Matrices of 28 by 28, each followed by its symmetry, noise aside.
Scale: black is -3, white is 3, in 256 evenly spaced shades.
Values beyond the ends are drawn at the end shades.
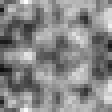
mirrored top to bottom.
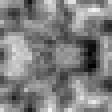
mirrored top to bottom.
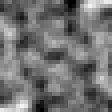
same after a half turn.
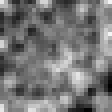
symmetric.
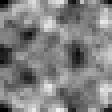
mirrored top to bottom.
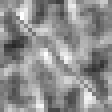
same after a half turn.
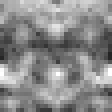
mirrored left to right.
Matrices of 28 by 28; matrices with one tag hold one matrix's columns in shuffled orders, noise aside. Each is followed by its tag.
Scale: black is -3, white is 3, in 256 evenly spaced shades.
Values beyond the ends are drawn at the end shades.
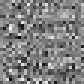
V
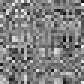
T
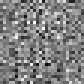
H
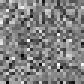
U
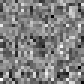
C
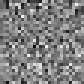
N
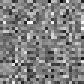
H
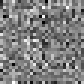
U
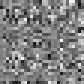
U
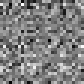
N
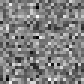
V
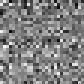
N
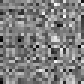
T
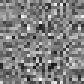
V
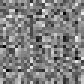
T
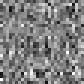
C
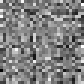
T
